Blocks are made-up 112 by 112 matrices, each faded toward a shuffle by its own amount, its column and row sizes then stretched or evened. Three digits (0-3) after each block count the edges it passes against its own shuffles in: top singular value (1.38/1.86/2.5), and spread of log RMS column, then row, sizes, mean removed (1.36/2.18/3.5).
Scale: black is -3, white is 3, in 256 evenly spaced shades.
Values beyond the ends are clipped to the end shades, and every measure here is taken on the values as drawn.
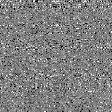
2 0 2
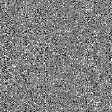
2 2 1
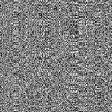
3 2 0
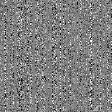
0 3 0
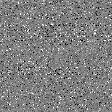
0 0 2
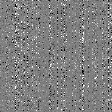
1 3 1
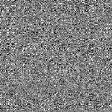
2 1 2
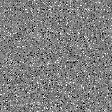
1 1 1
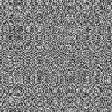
3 1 0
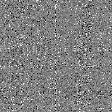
1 2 1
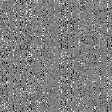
2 3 0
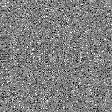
2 0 1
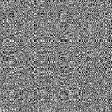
3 2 2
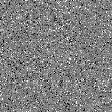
2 1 0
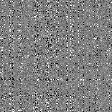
1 3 2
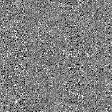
1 2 1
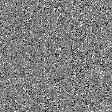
0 2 0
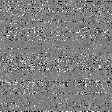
1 1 3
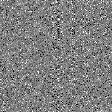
2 2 0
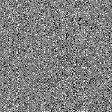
2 2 0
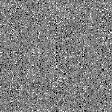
1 2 1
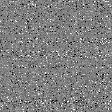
0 1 2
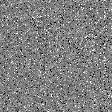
0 1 0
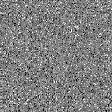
2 1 0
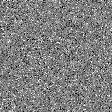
1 0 0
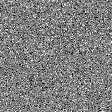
1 0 0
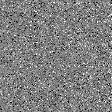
0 1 1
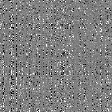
2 3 2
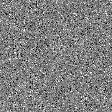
0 1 0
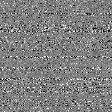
1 0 3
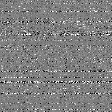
1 1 3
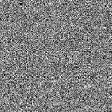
2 1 1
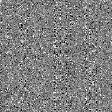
2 2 0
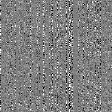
2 3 1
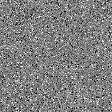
0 1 1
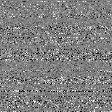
0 0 3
